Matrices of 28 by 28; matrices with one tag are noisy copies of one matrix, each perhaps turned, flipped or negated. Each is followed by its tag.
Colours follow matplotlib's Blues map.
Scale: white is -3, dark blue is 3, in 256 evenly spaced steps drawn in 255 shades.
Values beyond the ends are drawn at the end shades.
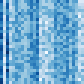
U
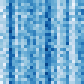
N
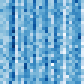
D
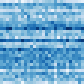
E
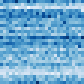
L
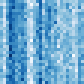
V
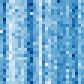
V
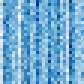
D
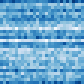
E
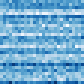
D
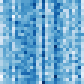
E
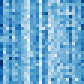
E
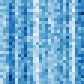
N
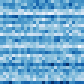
D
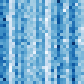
N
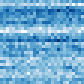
V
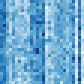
U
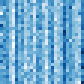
D
